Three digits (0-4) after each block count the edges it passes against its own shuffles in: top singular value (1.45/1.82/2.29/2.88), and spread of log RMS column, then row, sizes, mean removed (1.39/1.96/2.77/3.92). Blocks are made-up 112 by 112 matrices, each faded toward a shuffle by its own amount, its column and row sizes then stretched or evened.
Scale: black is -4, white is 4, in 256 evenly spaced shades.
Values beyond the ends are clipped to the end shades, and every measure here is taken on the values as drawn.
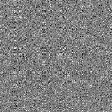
3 2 1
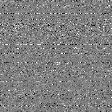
2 0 3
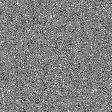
0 1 0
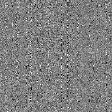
1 3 1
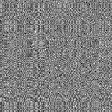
4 2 0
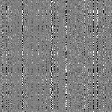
4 4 1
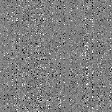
1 3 2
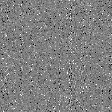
1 2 0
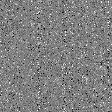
1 2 0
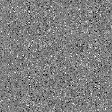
1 2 0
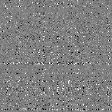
2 2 3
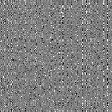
4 3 0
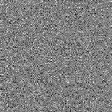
3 1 0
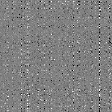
3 3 2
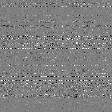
1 1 4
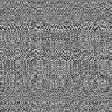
4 0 4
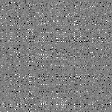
3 2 3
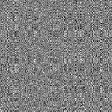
4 3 1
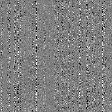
1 4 0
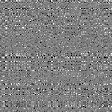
4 1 3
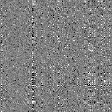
3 3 1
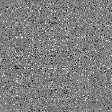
2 1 1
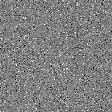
0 1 0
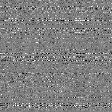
3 0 4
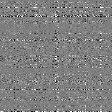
2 2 4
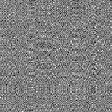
4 1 0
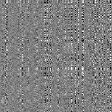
4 4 2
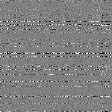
3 1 4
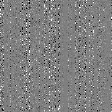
1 4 0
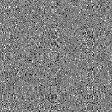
3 2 0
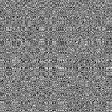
4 0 3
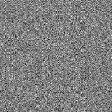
3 2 0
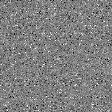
1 0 2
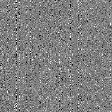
3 3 0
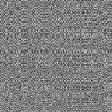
4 1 2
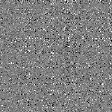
1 2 3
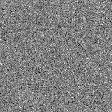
1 0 0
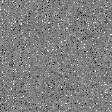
1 2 1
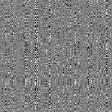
4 4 0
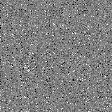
1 2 1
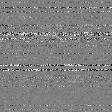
2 0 4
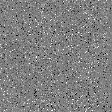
0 2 0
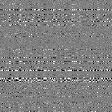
4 1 4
